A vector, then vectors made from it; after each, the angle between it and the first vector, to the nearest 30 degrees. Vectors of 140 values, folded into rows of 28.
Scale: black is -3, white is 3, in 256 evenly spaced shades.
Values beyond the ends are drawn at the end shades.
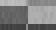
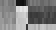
150 degrees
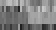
30 degrees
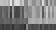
30 degrees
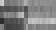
60 degrees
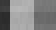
90 degrees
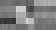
90 degrees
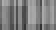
60 degrees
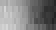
120 degrees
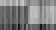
30 degrees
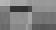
60 degrees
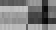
150 degrees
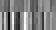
90 degrees
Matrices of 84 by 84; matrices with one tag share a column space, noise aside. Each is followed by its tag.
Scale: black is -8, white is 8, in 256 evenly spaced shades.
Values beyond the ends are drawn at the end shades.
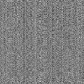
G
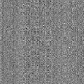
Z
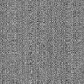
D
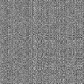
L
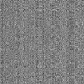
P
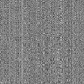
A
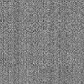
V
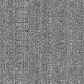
D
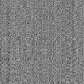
A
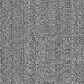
A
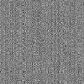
D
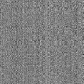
Z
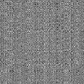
V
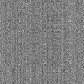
V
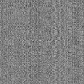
Z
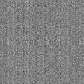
Z
